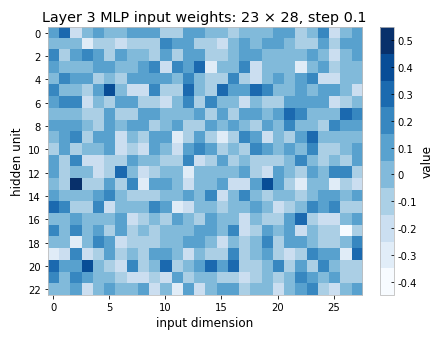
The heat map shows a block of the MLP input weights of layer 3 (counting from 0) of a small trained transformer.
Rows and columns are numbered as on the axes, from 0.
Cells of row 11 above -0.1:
13
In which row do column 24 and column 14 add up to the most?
20
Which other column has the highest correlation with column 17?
26
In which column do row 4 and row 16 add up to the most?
22
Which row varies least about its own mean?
8
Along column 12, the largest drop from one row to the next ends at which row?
12
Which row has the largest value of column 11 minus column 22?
3
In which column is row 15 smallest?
11
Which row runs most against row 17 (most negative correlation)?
7
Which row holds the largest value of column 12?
5
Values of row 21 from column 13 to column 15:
0 0 -0.1
